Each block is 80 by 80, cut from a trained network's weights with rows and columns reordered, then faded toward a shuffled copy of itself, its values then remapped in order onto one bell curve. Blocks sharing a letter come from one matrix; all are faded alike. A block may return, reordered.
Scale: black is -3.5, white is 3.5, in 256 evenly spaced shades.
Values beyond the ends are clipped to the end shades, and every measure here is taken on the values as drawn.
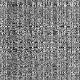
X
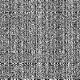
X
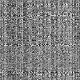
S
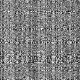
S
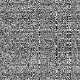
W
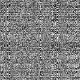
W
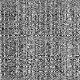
X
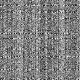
X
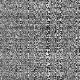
W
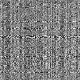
X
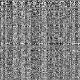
S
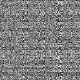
W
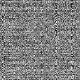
W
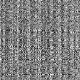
X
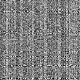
X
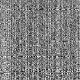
S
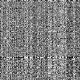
X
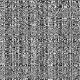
S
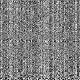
X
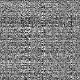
W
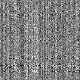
S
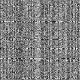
S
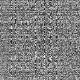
W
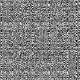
W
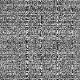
W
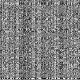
X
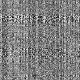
S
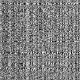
S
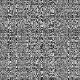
W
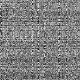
W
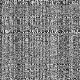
S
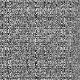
W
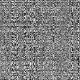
W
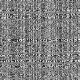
S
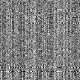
X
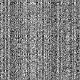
S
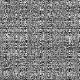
W
